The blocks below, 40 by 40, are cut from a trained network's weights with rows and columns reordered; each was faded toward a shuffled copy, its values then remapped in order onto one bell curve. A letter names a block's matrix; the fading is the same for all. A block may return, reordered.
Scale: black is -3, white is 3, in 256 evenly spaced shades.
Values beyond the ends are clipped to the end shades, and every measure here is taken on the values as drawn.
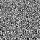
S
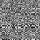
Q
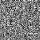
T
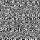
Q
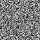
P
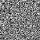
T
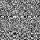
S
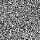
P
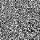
T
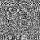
S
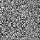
T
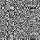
S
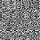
Q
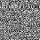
S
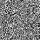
P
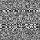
Q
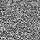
S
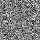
P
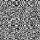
Q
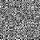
S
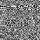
Q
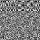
Q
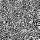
T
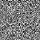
T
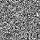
T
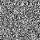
T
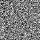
P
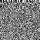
S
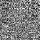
S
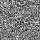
T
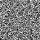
P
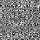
Q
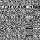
Q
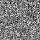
P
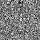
T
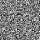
T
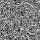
T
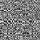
Q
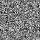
T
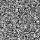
P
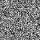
P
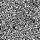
P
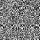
S
